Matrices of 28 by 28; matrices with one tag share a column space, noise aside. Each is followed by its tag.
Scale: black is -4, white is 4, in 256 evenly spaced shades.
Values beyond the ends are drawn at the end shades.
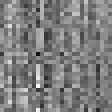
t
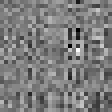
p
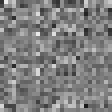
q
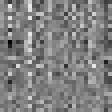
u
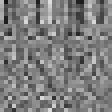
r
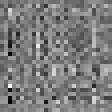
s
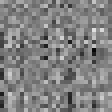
p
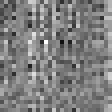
u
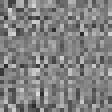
q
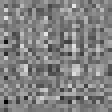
s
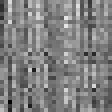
t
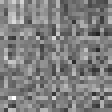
r
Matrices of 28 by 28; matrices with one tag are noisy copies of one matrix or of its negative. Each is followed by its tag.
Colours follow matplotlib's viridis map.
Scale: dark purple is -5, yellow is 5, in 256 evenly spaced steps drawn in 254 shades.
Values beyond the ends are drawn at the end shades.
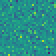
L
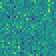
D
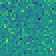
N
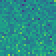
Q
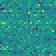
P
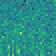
Q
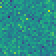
D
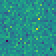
N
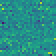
P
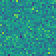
L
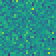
L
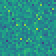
N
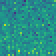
Q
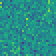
D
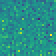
Q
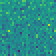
Q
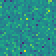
D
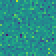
L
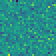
L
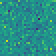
N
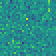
D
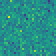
D
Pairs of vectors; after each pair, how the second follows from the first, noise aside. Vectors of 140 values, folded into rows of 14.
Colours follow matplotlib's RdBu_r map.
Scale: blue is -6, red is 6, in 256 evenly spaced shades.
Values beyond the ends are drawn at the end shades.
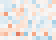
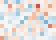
reversed.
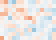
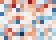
wrapped around, scaled up.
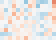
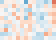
copied.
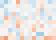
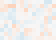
wrapped around, shrunk.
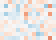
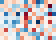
wrapped around, scaled up.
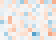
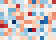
wrapped around, scaled up.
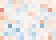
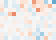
reversed, negated, partly zeroed.
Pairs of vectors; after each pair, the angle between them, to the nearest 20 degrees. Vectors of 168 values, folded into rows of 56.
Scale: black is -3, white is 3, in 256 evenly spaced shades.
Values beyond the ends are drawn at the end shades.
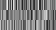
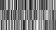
60 degrees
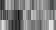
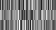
100 degrees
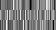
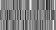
160 degrees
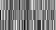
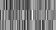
40 degrees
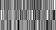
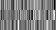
160 degrees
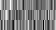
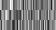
40 degrees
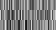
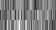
140 degrees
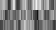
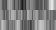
120 degrees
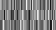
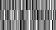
160 degrees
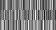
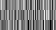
140 degrees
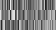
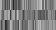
40 degrees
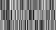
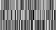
60 degrees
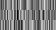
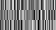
40 degrees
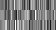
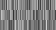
60 degrees
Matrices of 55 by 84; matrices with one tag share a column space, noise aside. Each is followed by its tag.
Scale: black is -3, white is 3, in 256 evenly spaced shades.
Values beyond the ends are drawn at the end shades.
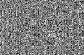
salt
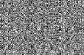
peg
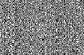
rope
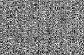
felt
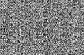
rope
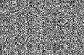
peg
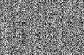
rope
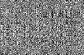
salt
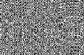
rope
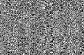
felt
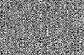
felt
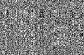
salt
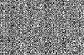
felt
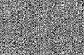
felt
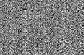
felt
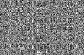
peg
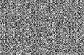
rope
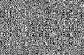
salt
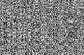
rope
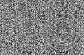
felt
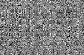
salt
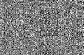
salt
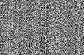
felt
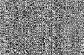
felt
